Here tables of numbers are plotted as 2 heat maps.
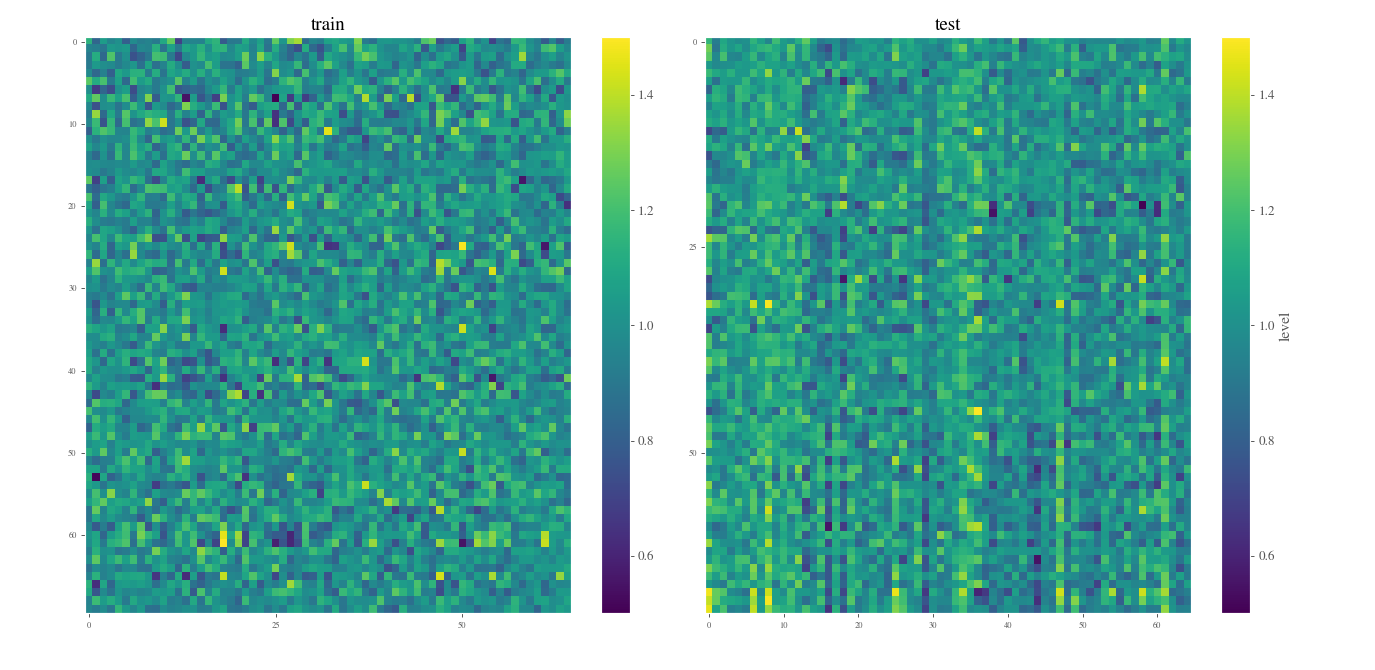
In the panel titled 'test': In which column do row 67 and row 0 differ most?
36
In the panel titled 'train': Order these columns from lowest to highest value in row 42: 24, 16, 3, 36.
24, 16, 3, 36
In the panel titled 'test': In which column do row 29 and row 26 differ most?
0
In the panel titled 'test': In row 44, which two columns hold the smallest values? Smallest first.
48, 60
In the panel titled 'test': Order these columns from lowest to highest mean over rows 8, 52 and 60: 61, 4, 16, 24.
24, 16, 61, 4
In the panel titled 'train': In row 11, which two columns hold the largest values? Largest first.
32, 49
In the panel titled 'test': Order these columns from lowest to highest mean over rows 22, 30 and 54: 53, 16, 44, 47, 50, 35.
16, 44, 50, 53, 35, 47
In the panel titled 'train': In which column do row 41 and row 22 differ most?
54
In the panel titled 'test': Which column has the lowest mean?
29
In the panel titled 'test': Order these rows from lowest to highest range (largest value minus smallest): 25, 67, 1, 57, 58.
25, 1, 58, 57, 67
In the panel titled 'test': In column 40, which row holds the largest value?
20
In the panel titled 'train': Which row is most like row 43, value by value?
18
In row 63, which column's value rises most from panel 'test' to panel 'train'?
44
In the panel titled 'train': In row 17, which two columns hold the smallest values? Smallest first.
58, 15
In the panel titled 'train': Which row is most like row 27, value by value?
9
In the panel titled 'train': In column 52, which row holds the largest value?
61
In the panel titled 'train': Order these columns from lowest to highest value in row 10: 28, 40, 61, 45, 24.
40, 28, 45, 61, 24
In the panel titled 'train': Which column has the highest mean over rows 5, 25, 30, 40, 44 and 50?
50
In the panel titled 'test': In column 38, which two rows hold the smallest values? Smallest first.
21, 20
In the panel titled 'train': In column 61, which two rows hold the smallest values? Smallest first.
25, 26
